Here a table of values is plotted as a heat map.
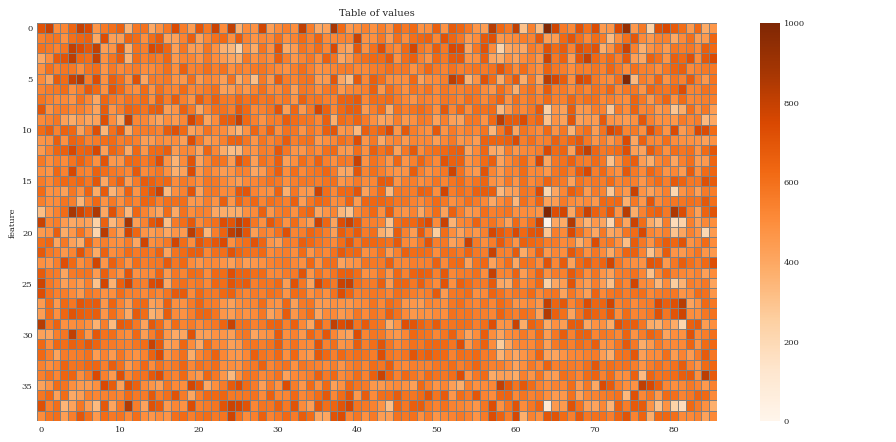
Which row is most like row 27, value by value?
28
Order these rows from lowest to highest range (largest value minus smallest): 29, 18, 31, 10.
10, 31, 29, 18
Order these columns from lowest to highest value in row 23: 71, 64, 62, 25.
25, 62, 71, 64
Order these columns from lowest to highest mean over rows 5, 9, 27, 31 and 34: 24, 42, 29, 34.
24, 29, 34, 42
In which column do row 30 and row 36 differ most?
4
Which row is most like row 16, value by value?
8
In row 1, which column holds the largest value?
40
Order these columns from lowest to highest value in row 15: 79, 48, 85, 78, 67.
67, 48, 79, 78, 85
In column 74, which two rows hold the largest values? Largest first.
5, 0
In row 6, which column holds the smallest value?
60
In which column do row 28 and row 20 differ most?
64
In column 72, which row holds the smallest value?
19
